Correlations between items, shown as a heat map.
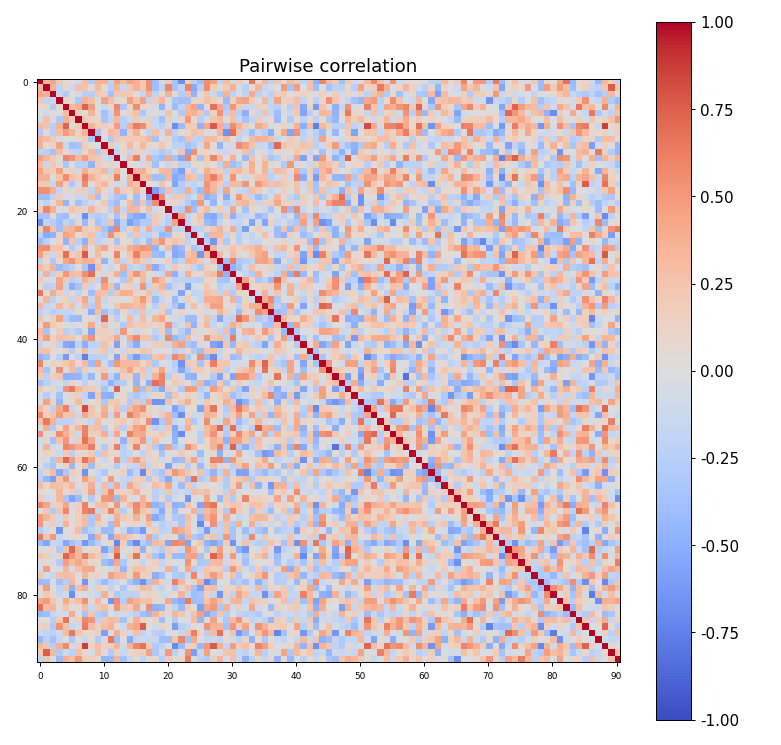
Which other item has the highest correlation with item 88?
7
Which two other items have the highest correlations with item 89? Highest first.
1, 53
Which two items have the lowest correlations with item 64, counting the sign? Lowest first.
49, 70
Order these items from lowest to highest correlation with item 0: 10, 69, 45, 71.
45, 10, 69, 71
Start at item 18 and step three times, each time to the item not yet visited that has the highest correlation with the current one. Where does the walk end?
46
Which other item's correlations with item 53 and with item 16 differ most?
61
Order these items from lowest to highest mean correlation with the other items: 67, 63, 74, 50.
50, 63, 67, 74
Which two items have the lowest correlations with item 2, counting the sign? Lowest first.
62, 24
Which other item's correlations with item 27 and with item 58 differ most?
35
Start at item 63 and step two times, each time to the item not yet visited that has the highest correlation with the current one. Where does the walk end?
55
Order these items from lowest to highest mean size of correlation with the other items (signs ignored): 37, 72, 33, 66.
33, 37, 66, 72
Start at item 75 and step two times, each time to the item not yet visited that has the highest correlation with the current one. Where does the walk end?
23
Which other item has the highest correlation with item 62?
24
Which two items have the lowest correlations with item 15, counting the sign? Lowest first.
72, 43
